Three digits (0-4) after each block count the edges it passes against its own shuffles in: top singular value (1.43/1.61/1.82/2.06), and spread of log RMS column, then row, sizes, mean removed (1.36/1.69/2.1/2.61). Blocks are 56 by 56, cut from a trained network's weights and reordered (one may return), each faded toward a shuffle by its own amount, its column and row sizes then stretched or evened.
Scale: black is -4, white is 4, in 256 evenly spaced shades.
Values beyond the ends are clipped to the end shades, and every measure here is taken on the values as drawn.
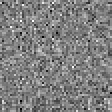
3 1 0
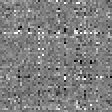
1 3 2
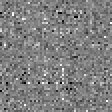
0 2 3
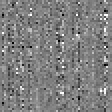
1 4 1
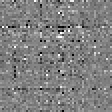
1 3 3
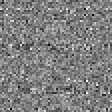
2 0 2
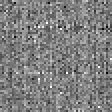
2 0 2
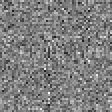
1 1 0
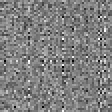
4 3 1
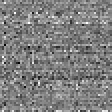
2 1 3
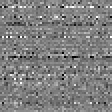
3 1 4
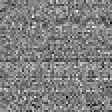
2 0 1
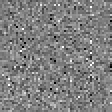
0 2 0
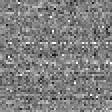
2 2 1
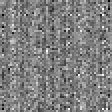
3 2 1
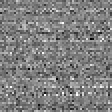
2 0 3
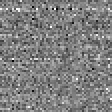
1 0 1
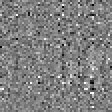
3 2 2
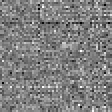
2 2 1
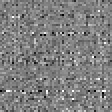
0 1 4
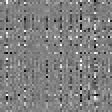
3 4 3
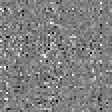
0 3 3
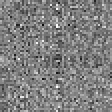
3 2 1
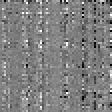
3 4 3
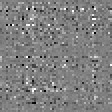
0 3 4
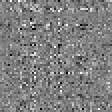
1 3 3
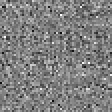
1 0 2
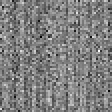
3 0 1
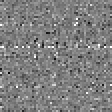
0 1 2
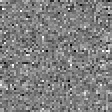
0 1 1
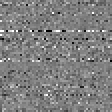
2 0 4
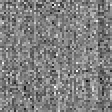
2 0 1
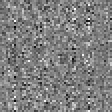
2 3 0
